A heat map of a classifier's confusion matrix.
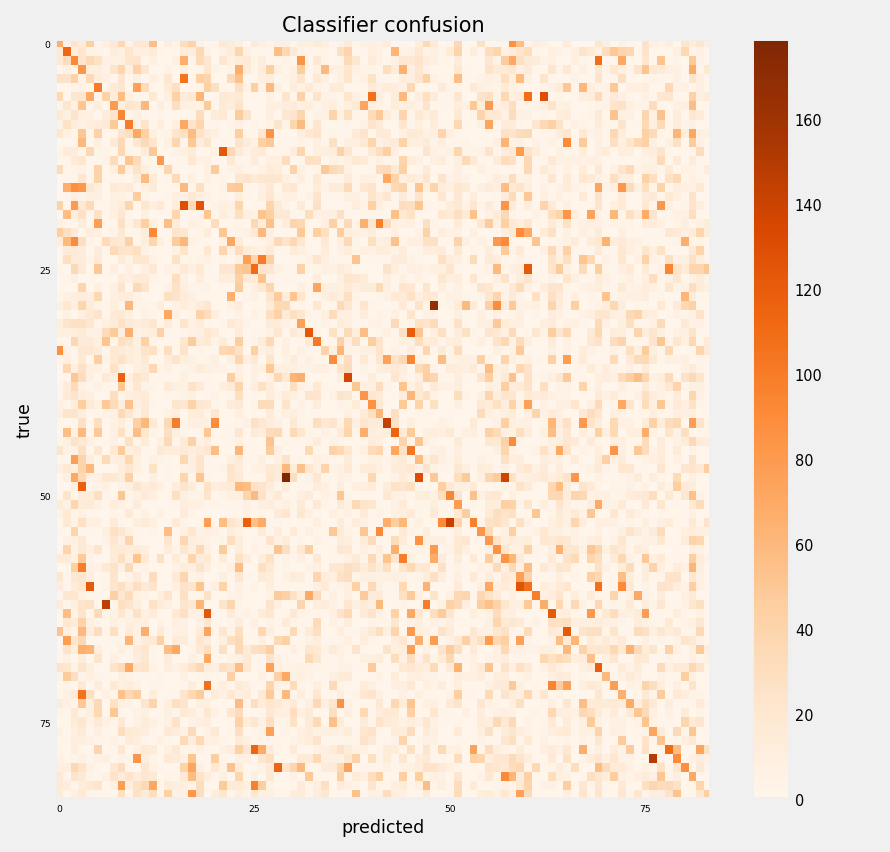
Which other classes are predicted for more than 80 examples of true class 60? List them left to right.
4, 59, 69, 72
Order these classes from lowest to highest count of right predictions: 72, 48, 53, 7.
48, 72, 7, 53
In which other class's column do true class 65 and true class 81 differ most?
45
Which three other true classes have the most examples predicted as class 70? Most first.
22, 28, 46
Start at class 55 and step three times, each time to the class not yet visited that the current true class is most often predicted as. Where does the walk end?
69
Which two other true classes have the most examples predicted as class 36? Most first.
73, 34
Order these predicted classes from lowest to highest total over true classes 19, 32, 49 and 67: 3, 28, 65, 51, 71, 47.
47, 28, 51, 71, 65, 3
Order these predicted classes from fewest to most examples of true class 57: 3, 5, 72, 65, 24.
5, 24, 65, 72, 3
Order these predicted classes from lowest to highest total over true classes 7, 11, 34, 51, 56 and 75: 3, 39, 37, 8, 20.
20, 37, 8, 39, 3
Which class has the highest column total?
3
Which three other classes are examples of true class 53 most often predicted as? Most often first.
50, 24, 49
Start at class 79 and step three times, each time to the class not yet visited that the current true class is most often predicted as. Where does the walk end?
33
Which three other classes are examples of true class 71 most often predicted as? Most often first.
19, 63, 65
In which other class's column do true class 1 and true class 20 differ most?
41
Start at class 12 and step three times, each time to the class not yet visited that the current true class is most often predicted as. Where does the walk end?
72
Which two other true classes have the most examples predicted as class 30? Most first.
37, 28
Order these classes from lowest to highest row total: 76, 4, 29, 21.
76, 4, 21, 29
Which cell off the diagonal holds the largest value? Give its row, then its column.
48, 29
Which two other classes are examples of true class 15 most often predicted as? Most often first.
42, 11
